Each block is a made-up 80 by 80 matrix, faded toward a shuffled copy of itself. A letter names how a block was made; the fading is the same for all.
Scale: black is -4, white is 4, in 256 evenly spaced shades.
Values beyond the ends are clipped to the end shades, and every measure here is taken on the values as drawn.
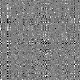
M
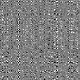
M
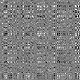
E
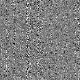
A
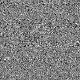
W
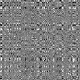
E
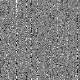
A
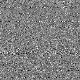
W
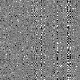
M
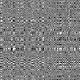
E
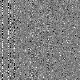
A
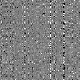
M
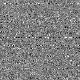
W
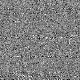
W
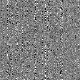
A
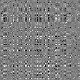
E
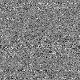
W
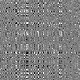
E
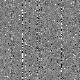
A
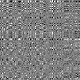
E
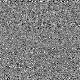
W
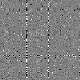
M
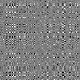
E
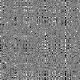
M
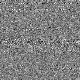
W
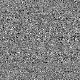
W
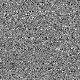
W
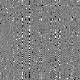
M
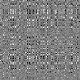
E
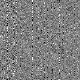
A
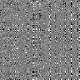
M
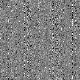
A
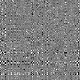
M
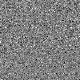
W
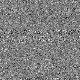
W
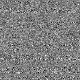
W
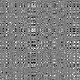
E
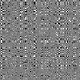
E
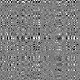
E
